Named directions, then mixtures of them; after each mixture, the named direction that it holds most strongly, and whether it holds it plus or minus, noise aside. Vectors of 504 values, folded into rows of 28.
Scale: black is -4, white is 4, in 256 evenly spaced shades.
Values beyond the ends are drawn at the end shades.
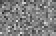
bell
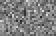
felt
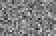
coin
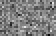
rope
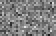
rope, plus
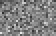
bell, plus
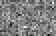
rope, plus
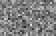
coin, minus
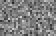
coin, plus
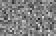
coin, plus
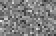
coin, minus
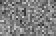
felt, plus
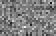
rope, plus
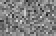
felt, minus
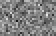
felt, plus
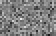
rope, plus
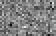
rope, plus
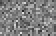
bell, plus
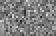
felt, plus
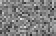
rope, plus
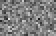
coin, plus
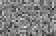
rope, plus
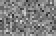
felt, minus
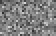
bell, plus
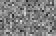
felt, minus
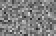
coin, plus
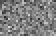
bell, plus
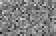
bell, minus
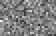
felt, plus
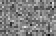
rope, plus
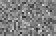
coin, plus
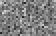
bell, minus
